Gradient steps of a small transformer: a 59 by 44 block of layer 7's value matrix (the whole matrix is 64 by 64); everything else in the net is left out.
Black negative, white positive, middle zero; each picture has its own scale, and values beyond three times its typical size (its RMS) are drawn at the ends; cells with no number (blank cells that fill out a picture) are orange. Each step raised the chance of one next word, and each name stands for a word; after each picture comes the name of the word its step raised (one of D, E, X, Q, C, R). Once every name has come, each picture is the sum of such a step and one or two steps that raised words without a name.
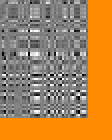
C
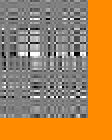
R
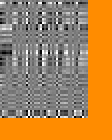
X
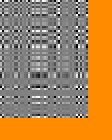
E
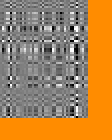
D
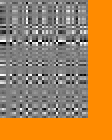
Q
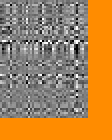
Q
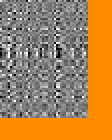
R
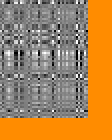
X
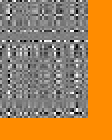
Q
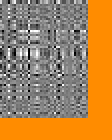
C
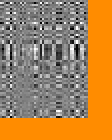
X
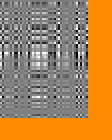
R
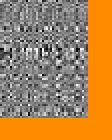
D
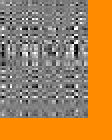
R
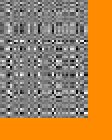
Q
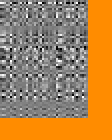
C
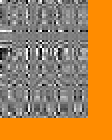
D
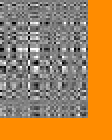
D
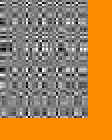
E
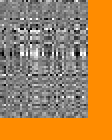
R
